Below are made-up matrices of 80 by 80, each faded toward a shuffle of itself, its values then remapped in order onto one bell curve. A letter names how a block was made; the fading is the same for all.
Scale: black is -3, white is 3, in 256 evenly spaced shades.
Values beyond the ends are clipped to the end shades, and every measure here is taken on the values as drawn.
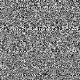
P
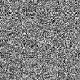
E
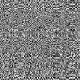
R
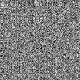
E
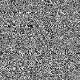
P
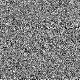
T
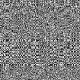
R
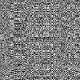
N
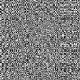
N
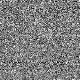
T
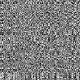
N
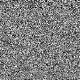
T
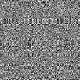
R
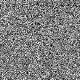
T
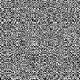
R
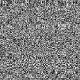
E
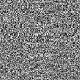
E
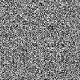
E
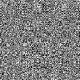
E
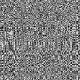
N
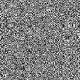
E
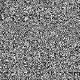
P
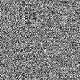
E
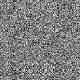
E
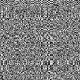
R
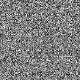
P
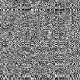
R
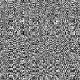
N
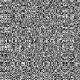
N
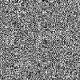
E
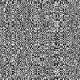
N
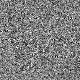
T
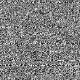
P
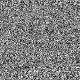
T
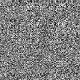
E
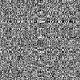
R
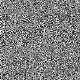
P
